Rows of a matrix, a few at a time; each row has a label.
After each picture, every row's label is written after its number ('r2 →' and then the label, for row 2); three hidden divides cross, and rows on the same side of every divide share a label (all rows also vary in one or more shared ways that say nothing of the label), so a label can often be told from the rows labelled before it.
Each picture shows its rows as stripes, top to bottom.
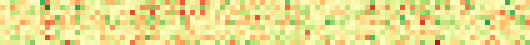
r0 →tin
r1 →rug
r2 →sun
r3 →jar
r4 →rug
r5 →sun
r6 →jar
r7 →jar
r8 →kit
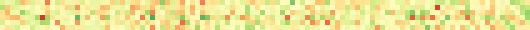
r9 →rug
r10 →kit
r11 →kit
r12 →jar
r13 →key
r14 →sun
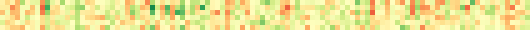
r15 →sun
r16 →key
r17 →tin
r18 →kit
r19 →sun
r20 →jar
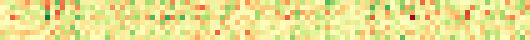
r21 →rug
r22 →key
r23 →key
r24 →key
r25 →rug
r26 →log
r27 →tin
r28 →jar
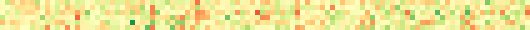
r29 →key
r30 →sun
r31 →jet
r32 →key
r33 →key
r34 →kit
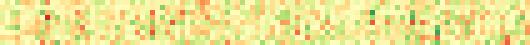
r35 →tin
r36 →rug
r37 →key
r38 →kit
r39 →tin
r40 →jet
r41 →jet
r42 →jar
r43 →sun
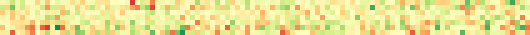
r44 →sun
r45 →kit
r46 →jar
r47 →tin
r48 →key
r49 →sun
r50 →tin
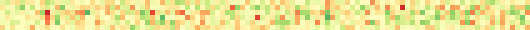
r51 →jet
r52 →sun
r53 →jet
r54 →sun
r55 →kit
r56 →key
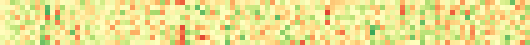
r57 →rug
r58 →sun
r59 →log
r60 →sun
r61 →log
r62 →key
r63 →jar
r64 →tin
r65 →key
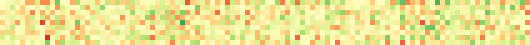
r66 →sun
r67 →rug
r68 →tin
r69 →jar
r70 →rug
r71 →sun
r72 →jet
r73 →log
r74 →rug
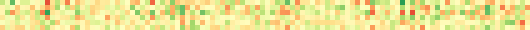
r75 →kit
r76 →jet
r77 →jet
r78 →log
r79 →tin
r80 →rug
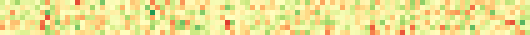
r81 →jet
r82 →jar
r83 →key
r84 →kit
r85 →kit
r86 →sun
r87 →jet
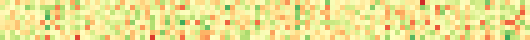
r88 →rug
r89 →key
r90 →tin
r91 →tin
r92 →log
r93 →jar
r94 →rug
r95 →jet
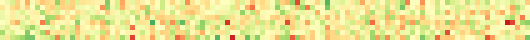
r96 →rug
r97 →jar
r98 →log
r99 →tin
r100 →kit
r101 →kit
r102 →log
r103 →kit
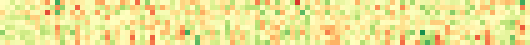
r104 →kit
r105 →jet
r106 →sun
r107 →jet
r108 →rug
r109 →tin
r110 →log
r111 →sun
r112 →sun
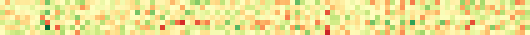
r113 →rug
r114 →sun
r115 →key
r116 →jar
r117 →key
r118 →key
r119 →jet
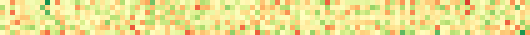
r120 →key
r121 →key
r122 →tin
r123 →rug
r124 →jar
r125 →kit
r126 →kit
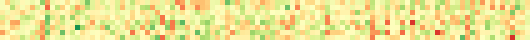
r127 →key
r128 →log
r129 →rug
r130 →log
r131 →jet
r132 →jar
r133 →sun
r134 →log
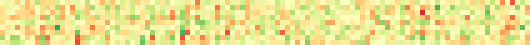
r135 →log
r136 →tin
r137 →rug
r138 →key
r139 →kit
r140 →kit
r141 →sun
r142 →jet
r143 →jet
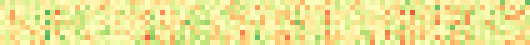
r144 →kit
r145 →log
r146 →tin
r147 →jar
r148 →key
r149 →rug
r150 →tin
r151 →rug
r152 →jet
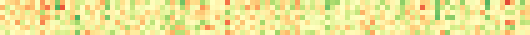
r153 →kit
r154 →rug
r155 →tin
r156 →rug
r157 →kit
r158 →rug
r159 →sun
